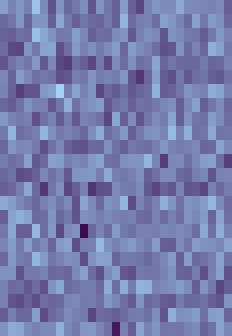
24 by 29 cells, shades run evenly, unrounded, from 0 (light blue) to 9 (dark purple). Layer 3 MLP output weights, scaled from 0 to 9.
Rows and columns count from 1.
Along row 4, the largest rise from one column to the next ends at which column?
8
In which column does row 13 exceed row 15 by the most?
27
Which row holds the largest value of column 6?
14
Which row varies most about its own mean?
7
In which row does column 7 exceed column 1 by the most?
1
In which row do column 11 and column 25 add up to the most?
17
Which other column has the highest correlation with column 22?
24
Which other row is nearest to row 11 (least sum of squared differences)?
16
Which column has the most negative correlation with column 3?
10
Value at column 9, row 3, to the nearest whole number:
4
